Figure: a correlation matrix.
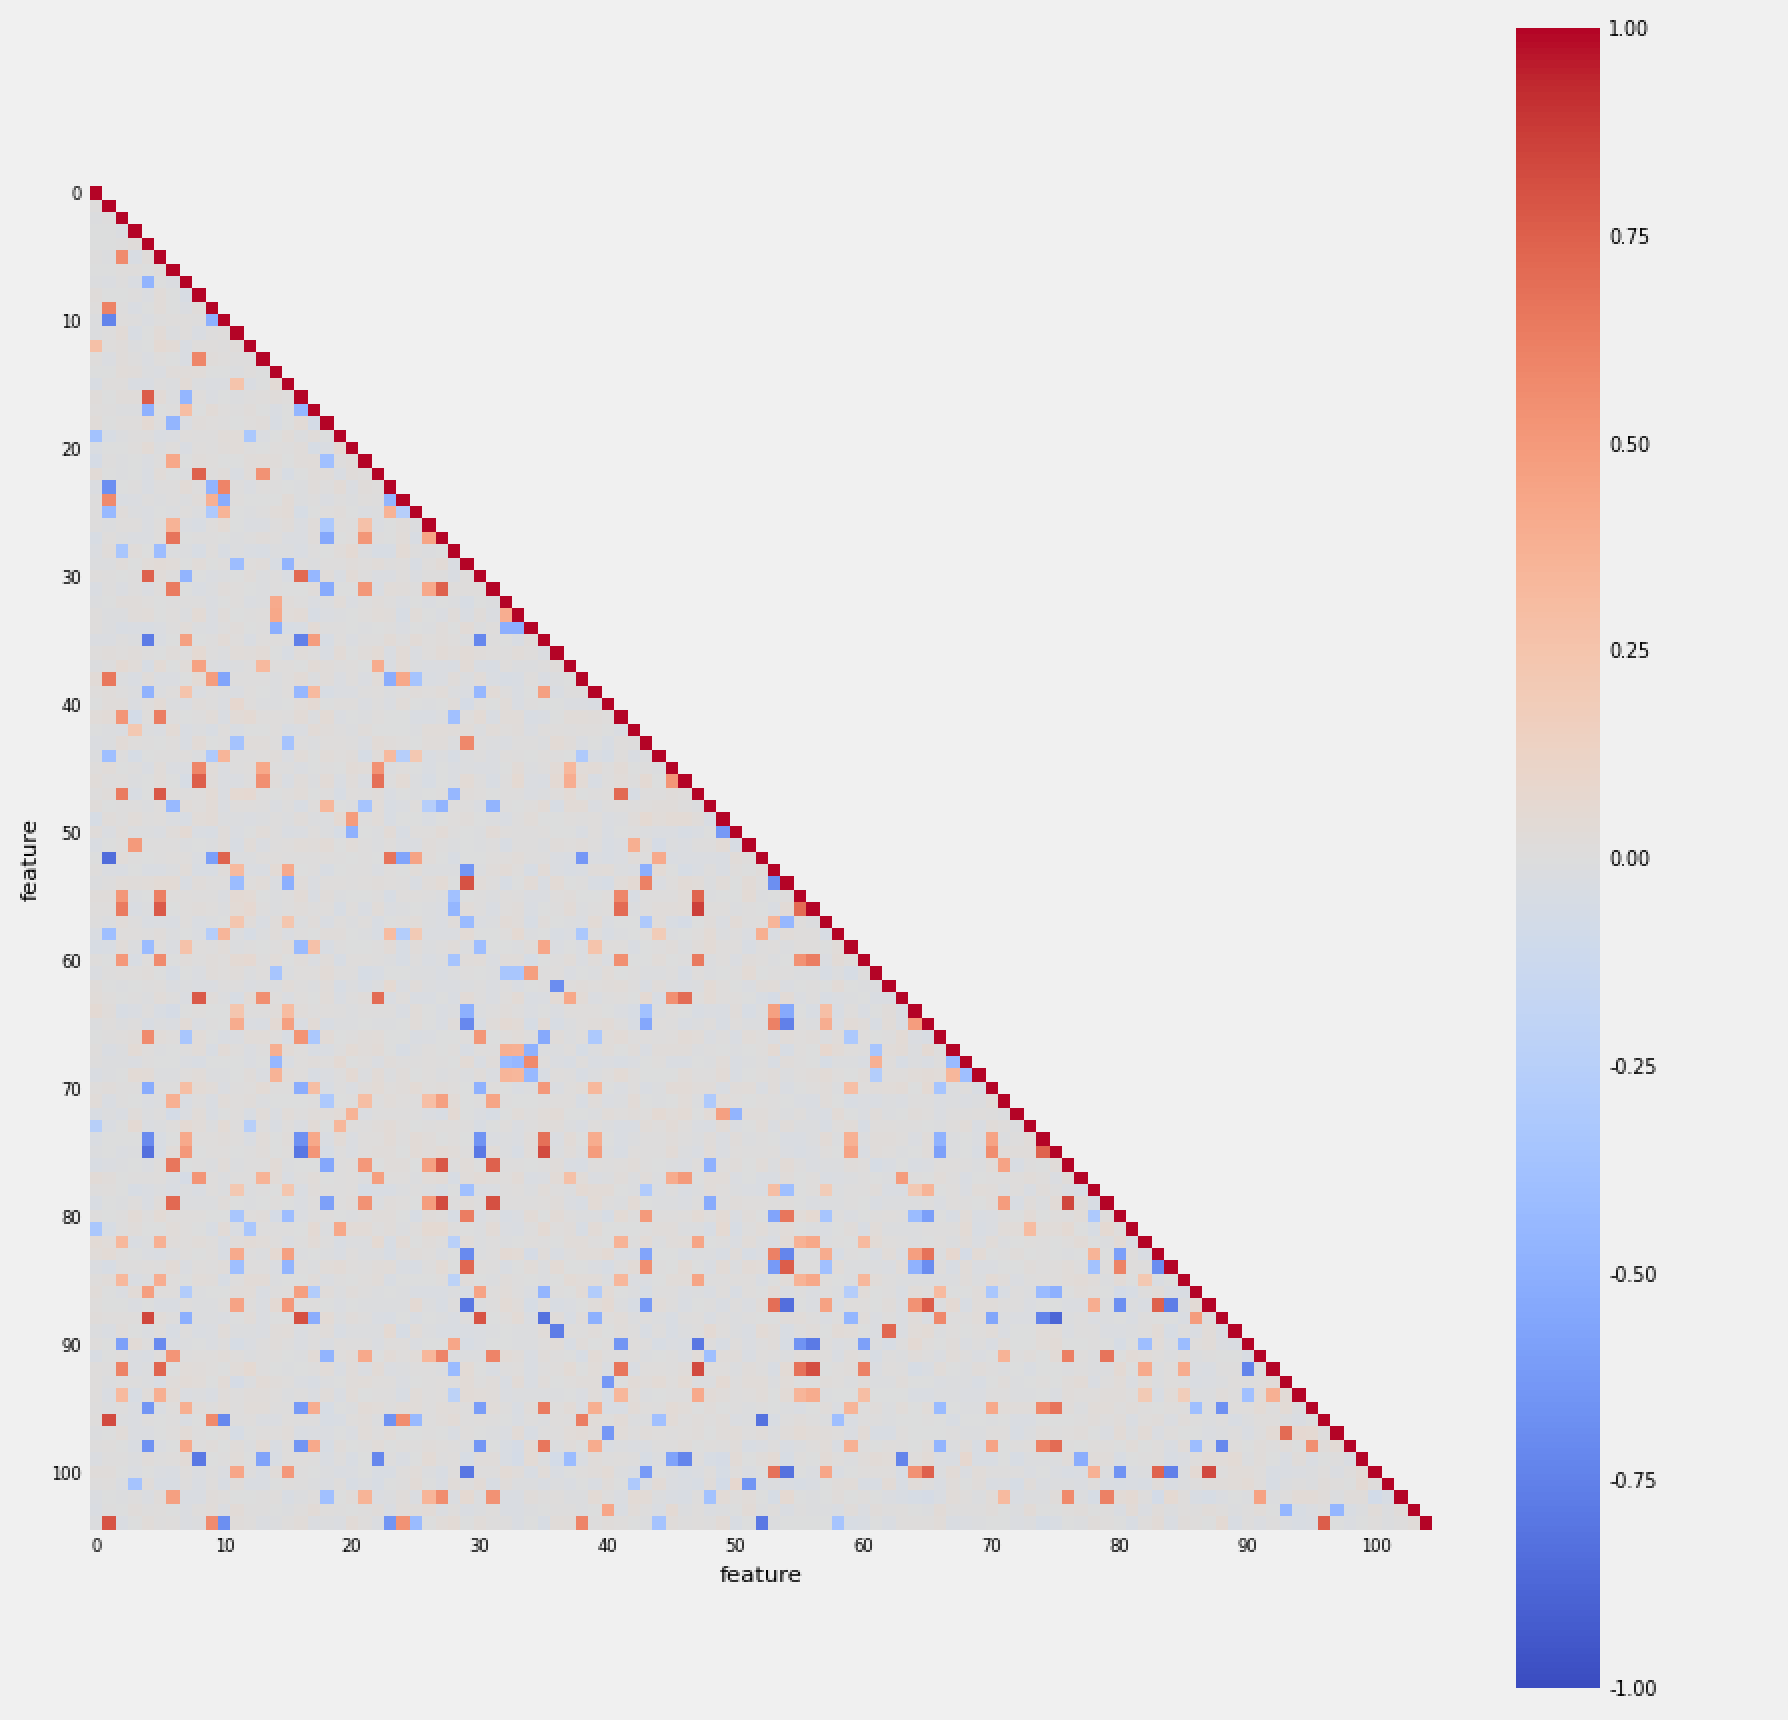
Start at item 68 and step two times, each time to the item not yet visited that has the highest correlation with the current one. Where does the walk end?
61
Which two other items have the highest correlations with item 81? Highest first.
19, 73
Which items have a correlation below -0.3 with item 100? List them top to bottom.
29, 43, 54, 80, 84
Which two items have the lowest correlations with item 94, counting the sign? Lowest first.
90, 28
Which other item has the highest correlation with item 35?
75
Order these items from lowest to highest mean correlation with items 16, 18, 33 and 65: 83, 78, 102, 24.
102, 24, 78, 83
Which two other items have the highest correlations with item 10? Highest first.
52, 23
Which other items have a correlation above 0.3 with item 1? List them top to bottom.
9, 24, 38, 96, 104
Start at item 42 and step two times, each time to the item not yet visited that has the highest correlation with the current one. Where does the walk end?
3
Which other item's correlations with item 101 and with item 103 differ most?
51
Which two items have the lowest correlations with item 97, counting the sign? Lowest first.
40, 103
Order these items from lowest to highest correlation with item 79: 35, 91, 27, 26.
35, 26, 91, 27
